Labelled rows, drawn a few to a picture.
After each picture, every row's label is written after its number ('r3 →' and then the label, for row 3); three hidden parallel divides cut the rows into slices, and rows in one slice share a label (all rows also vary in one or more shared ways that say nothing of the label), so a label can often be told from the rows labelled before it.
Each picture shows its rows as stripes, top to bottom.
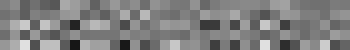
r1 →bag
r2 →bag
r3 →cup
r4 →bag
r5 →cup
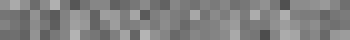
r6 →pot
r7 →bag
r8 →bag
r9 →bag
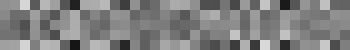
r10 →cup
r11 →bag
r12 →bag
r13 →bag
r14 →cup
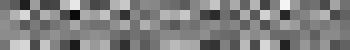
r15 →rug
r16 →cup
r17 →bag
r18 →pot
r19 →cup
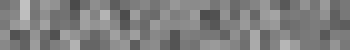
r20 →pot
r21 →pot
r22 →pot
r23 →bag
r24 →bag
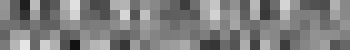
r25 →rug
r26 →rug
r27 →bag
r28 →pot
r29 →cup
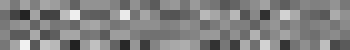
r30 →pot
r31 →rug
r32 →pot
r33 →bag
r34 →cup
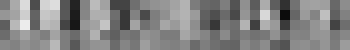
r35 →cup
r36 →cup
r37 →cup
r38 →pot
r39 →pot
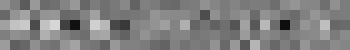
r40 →bag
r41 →pot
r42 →cup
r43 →pot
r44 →bag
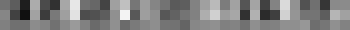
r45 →rug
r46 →rug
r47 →bag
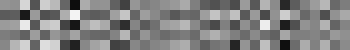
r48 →cup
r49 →rug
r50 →cup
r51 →bag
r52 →cup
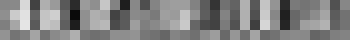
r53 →cup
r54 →cup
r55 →cup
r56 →bag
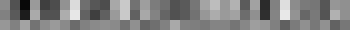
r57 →rug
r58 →rug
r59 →pot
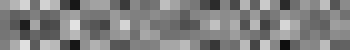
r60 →cup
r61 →bag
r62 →rug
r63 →bag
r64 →cup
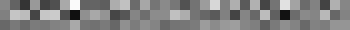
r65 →rug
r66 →cup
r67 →bag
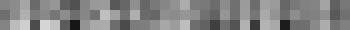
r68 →pot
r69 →pot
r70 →cup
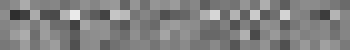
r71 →pot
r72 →rug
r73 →pot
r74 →pot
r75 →pot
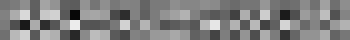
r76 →pot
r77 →cup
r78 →rug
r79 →cup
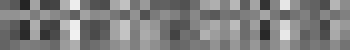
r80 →rug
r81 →pot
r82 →rug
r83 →rug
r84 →bag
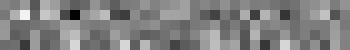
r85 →pot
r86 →cup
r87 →bag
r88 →bag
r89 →rug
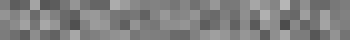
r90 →bag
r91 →pot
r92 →pot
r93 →bag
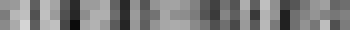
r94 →cup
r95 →cup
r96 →cup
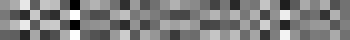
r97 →cup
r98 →rug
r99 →cup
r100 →rug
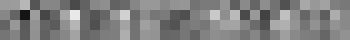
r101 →pot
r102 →rug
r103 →bag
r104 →bag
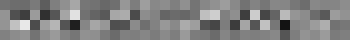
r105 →bag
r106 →rug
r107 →cup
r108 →pot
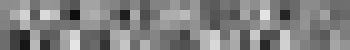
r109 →pot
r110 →cup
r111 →pot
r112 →rug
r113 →rug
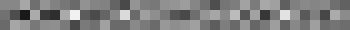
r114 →pot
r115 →rug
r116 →pot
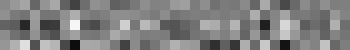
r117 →pot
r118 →bag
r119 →rug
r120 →bag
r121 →cup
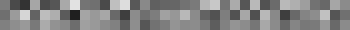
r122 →rug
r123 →cup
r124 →pot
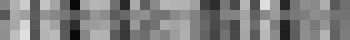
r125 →cup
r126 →pot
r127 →cup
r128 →cup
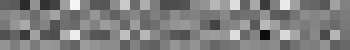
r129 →rug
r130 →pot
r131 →pot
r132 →rug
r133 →pot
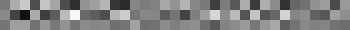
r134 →cup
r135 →rug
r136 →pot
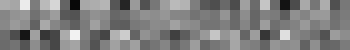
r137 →cup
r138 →pot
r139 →pot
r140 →rug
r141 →bag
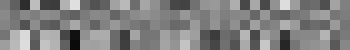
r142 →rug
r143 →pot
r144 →bag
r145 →cup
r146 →cup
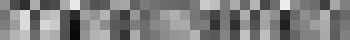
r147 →rug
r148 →cup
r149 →cup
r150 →cup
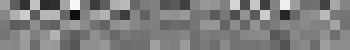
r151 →rug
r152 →cup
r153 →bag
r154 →pot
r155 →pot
